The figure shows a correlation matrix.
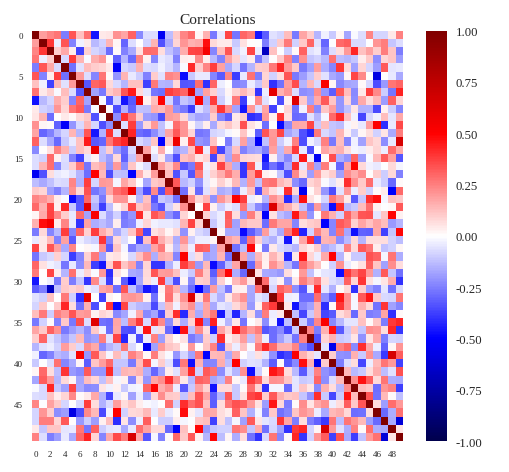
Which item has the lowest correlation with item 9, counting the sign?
28
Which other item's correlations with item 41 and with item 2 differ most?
29
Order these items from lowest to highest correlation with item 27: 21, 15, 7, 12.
21, 12, 7, 15
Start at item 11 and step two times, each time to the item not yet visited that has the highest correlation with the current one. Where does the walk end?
20
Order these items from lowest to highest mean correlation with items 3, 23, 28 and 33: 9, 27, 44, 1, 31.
9, 31, 27, 44, 1
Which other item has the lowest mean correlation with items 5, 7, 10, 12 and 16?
30
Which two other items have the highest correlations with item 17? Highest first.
8, 30
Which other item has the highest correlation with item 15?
36
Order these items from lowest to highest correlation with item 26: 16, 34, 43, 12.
34, 12, 43, 16
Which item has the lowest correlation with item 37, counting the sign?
12
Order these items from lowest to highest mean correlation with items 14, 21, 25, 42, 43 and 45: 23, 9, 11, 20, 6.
6, 9, 11, 20, 23
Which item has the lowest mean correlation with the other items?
31
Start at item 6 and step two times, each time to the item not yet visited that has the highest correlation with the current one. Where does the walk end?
48
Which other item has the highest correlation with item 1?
23
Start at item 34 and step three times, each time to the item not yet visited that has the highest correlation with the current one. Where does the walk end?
49
